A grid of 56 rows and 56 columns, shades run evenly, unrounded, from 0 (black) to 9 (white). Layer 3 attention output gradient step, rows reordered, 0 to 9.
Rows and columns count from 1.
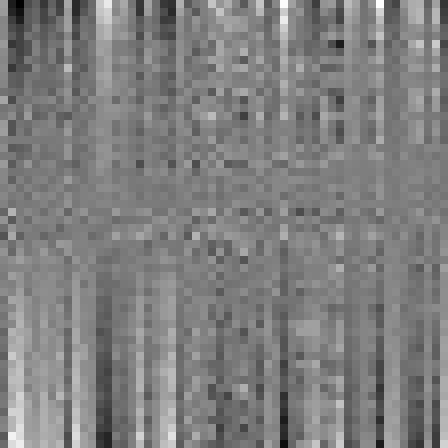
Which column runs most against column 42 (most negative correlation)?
55
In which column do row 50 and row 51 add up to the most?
3
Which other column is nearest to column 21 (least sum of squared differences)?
6
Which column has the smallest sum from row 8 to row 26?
2
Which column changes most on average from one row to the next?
31
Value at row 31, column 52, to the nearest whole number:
4
